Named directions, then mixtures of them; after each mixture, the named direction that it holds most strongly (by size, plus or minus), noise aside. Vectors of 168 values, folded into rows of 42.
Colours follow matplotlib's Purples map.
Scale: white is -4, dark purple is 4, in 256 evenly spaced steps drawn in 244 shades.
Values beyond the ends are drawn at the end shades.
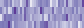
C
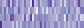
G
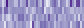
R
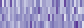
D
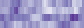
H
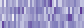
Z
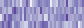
C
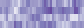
H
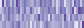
D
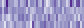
R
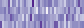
G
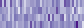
D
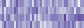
G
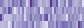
C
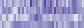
H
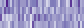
R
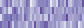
C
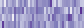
Z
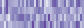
R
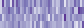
D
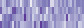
C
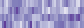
H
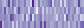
G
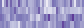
H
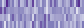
R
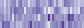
Z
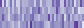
D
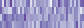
C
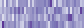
Z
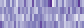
G
